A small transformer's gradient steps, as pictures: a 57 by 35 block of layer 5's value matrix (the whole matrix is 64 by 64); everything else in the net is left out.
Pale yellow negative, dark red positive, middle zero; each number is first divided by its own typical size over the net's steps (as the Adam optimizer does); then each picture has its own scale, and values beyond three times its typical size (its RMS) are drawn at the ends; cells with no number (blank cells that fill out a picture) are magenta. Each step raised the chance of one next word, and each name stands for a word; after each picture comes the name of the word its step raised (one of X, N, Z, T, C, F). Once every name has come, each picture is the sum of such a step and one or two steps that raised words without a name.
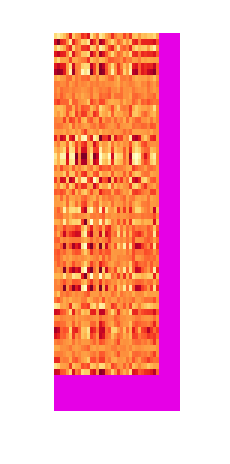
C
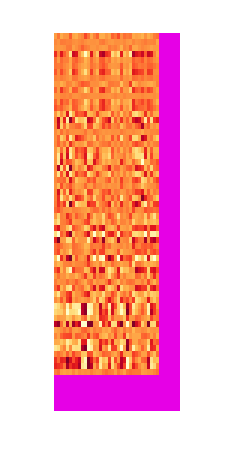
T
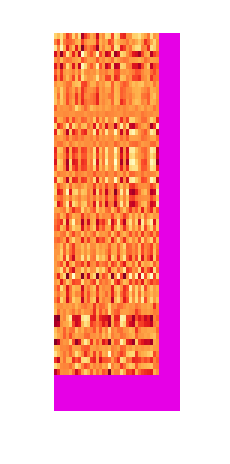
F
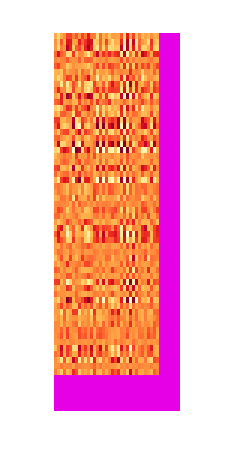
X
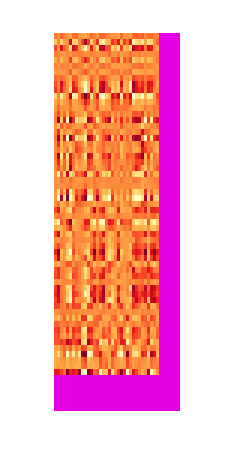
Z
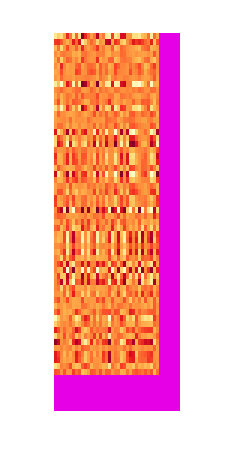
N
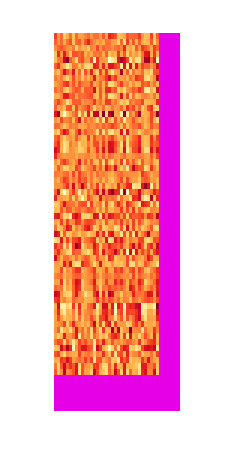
T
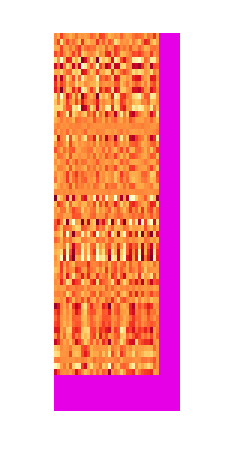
Z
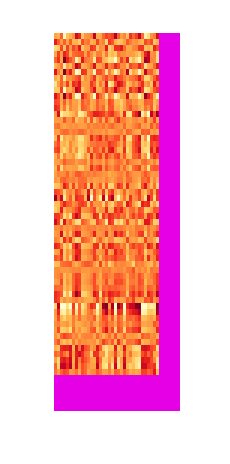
Z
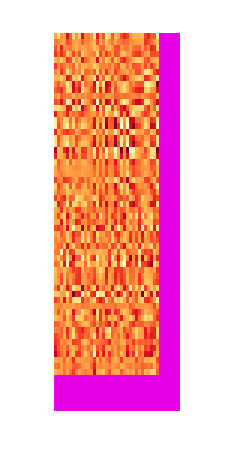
X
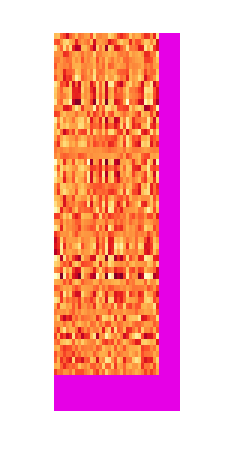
N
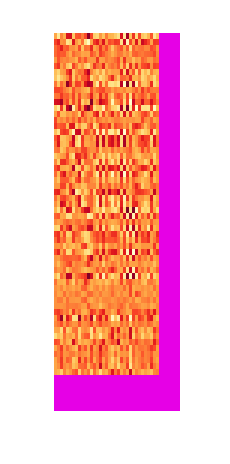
N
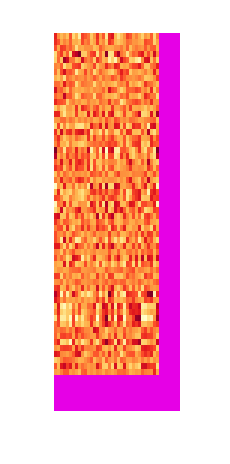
F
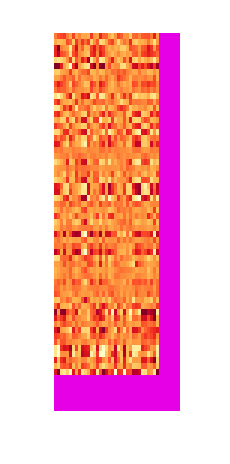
Z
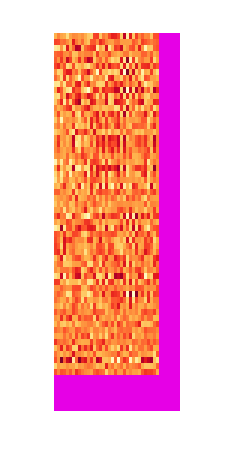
N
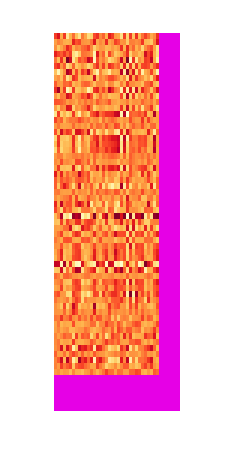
N
